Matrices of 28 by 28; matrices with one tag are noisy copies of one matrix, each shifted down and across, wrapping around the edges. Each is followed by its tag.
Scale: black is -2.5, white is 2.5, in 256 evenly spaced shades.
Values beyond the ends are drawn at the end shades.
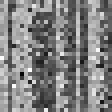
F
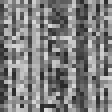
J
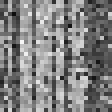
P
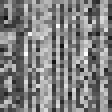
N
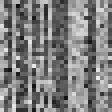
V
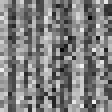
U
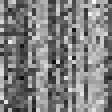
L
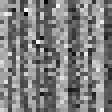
U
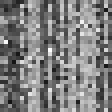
L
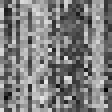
L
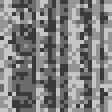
F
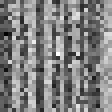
U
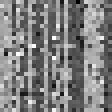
V
